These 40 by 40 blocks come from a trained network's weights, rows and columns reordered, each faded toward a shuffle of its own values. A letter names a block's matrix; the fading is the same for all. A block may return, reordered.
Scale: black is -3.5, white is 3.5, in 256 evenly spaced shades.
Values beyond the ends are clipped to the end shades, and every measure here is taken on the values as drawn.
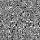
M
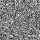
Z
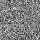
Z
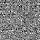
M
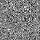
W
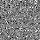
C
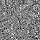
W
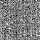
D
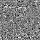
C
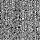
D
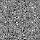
W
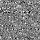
C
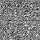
M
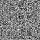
Z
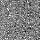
M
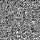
M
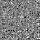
W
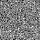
Z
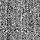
D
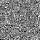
M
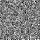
Z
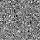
M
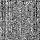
D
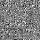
M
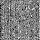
D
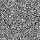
Z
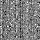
D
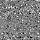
C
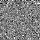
C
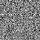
Z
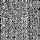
D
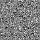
M
